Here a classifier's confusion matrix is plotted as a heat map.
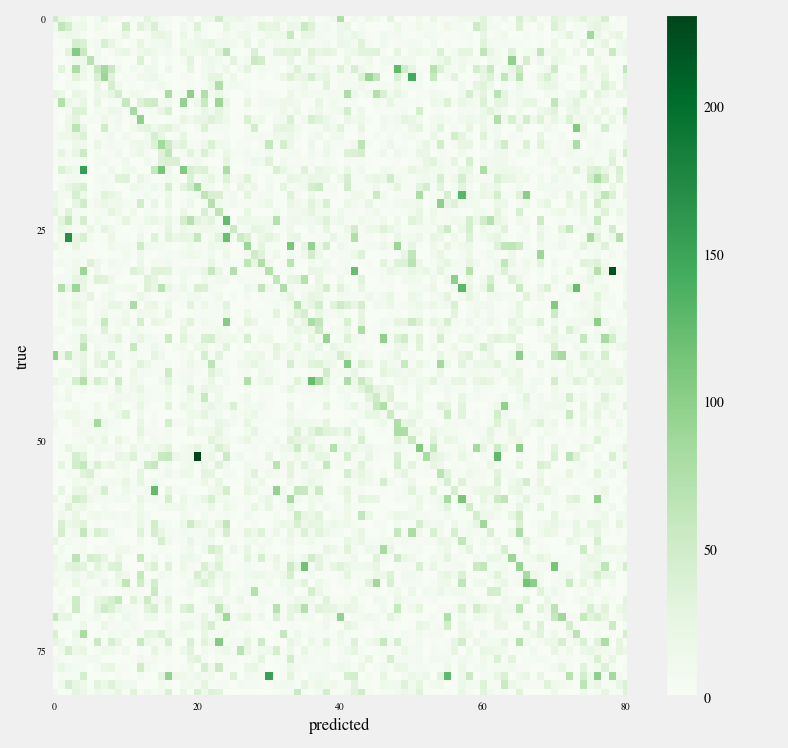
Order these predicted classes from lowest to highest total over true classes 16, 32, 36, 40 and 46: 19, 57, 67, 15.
67, 19, 15, 57
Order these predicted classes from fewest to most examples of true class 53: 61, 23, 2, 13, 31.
2, 61, 23, 13, 31
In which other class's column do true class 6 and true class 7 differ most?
50
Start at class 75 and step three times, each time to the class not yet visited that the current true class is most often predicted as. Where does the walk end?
33
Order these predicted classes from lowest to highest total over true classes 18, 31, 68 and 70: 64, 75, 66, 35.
66, 64, 75, 35
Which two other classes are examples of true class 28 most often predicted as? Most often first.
68, 50
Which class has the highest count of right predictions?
24
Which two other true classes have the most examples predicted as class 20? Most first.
52, 26
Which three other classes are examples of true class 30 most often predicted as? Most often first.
78, 42, 4
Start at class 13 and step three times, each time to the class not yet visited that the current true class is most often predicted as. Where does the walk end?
3
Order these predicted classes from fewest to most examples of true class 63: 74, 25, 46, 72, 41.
72, 25, 41, 74, 46
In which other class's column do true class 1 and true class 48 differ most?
6
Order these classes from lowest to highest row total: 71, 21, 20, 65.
20, 71, 21, 65
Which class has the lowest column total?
17
